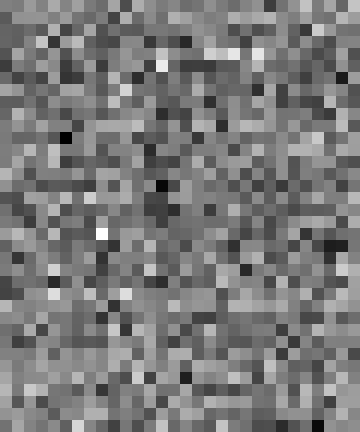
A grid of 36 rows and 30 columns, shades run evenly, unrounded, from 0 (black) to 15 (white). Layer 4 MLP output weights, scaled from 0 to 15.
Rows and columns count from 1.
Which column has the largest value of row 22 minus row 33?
18
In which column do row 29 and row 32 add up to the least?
16
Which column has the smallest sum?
14
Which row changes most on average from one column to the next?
32
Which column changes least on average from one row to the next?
1
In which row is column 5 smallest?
24
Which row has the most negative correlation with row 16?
6
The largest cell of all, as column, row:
9, 20
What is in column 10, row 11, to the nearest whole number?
10
